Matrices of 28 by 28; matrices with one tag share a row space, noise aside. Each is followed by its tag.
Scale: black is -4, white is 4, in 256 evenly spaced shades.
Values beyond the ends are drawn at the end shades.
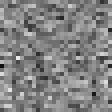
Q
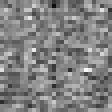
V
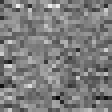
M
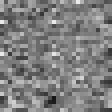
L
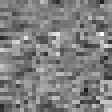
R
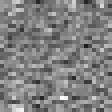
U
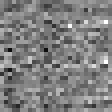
M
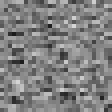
U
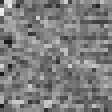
M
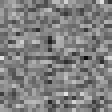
U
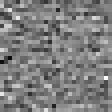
M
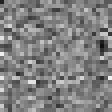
Q
